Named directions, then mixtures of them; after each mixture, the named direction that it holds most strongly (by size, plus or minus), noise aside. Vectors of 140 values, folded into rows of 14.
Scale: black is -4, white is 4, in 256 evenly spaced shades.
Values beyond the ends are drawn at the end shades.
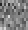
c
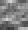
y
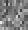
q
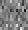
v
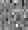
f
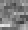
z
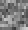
z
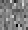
f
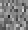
c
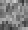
y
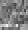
z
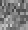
c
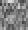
c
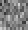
c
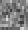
z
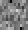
v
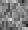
y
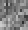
q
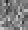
q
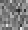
v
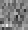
q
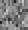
q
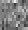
f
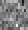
v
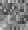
c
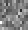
q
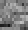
z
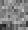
y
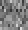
v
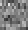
c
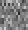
c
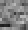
z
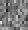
q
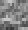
y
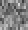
c
